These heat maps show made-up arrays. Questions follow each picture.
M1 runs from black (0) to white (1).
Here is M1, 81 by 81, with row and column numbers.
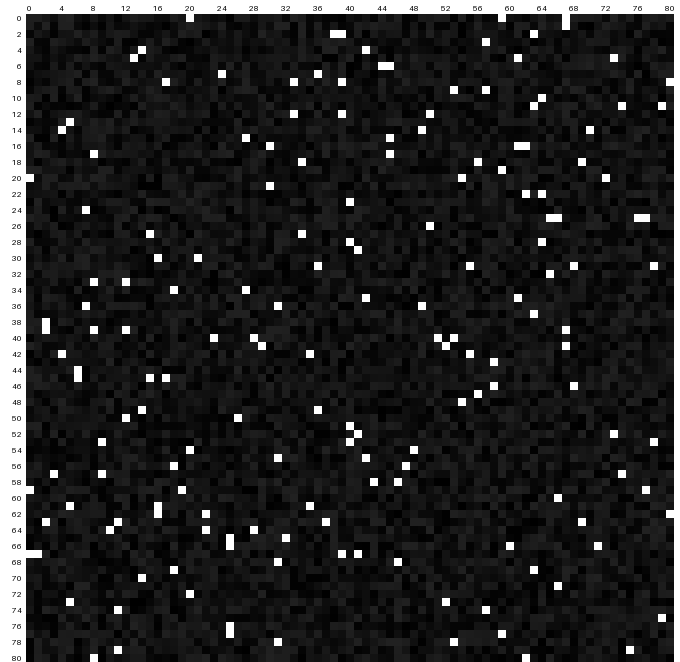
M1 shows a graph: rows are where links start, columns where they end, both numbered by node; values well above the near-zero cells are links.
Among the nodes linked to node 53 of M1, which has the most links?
node 40
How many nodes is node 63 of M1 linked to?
4
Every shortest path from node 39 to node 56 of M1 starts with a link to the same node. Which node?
node 2
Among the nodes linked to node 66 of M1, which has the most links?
node 25
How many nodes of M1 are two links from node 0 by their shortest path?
7
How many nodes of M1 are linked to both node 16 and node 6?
0
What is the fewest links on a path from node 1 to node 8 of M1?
3
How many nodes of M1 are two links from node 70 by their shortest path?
2
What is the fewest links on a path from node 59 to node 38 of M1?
5
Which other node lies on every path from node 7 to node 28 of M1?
node 36
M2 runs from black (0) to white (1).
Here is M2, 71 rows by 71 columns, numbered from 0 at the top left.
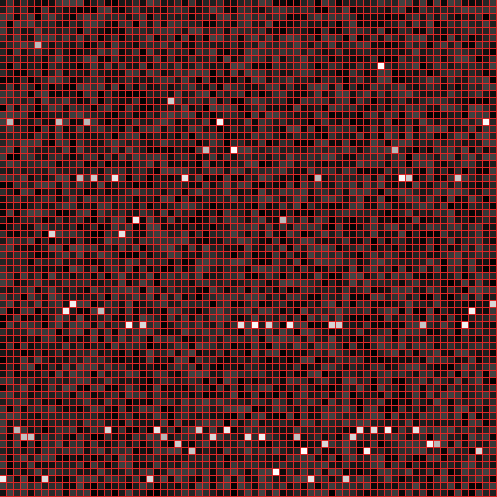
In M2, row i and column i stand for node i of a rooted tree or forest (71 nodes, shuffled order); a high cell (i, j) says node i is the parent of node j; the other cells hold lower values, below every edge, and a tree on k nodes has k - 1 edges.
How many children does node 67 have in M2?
1
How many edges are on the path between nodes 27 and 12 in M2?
6
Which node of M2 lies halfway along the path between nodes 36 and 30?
63
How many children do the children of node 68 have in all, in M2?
7
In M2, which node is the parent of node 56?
21
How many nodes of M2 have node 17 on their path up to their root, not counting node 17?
7
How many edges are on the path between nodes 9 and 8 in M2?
6
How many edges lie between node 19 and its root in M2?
6
